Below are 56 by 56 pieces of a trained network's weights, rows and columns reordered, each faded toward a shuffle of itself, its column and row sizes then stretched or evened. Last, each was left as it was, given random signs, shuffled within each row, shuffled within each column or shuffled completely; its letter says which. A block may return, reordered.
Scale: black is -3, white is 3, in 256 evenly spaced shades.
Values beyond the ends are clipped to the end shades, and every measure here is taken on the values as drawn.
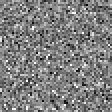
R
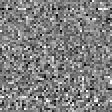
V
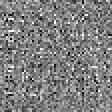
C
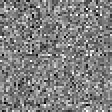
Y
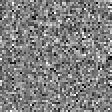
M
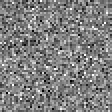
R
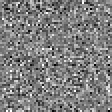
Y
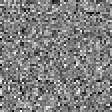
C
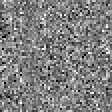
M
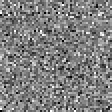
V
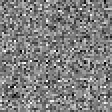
Y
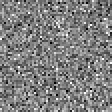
R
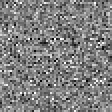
V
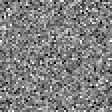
R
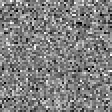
V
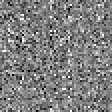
Y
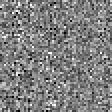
M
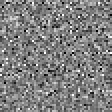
V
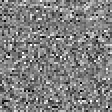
V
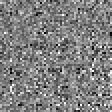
Y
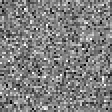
R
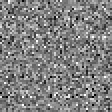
Y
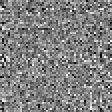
Y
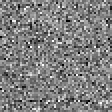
V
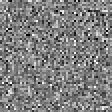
C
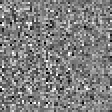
Y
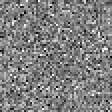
R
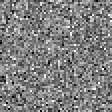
R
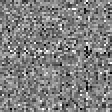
C
